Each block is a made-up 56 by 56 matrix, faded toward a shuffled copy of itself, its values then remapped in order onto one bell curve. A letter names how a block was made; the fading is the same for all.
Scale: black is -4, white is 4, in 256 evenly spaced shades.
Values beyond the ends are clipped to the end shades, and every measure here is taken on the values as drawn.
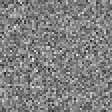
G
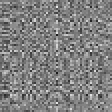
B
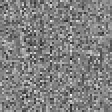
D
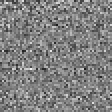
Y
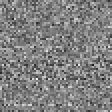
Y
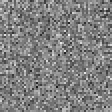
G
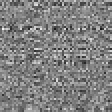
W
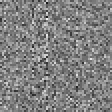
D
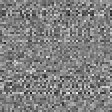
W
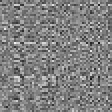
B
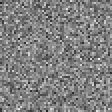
G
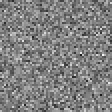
G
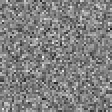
G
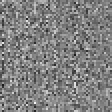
D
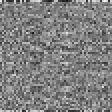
W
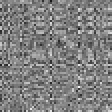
B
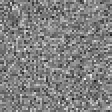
G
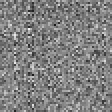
D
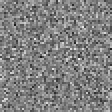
G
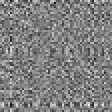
B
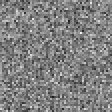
G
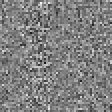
D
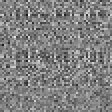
W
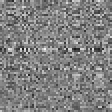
W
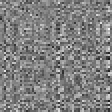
B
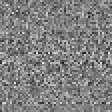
Y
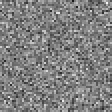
G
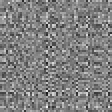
B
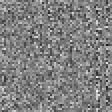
D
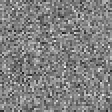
G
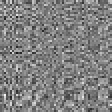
B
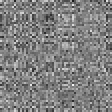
B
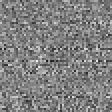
Y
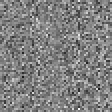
D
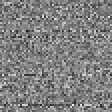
Y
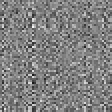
B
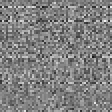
W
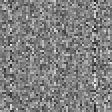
D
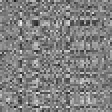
B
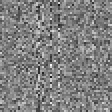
D
